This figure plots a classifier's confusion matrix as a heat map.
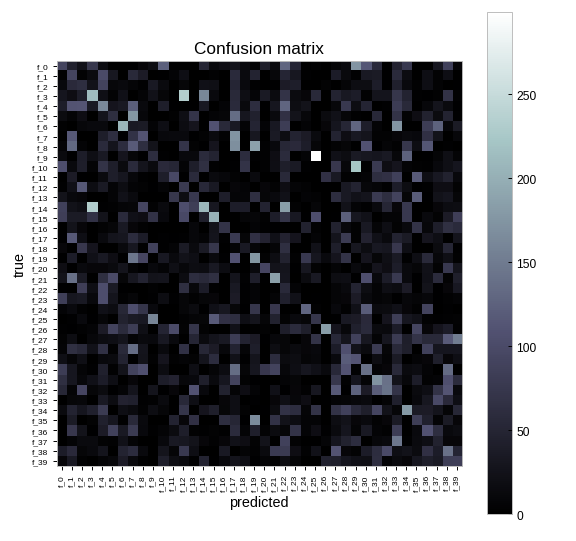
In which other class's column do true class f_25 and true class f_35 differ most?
f_9
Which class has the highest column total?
f_33
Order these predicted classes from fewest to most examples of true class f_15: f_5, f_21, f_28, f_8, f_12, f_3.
f_5, f_8, f_21, f_3, f_12, f_28
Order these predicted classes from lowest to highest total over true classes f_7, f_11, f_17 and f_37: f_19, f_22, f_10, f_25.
f_25, f_10, f_19, f_22
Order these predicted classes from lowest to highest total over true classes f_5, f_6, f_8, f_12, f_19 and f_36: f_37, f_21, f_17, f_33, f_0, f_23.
f_0, f_21, f_23, f_37, f_33, f_17
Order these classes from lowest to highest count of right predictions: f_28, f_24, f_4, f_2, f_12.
f_2, f_12, f_28, f_24, f_4
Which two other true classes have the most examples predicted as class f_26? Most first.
f_11, f_39
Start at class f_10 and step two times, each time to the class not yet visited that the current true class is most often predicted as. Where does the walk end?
f_28
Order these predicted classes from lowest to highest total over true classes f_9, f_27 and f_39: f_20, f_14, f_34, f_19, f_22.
f_20, f_19, f_22, f_14, f_34
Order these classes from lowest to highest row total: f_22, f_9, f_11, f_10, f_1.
f_22, f_1, f_11, f_9, f_10
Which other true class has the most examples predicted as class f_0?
f_10
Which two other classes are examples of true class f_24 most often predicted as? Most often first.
f_30, f_7
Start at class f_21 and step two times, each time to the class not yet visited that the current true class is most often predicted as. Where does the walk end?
f_4
